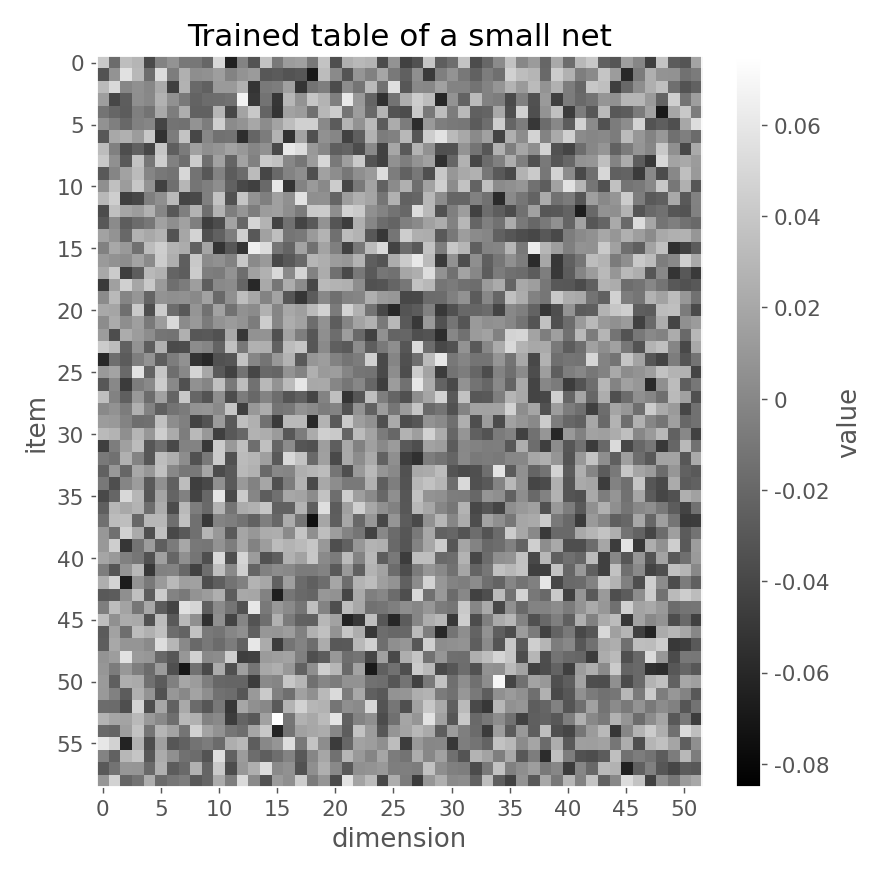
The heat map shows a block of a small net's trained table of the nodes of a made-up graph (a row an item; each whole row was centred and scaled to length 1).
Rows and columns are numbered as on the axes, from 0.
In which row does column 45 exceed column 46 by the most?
39
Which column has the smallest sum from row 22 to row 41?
26
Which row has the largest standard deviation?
15
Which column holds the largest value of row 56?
10
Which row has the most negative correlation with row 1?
5
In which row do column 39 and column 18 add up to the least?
37
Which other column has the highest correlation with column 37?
24
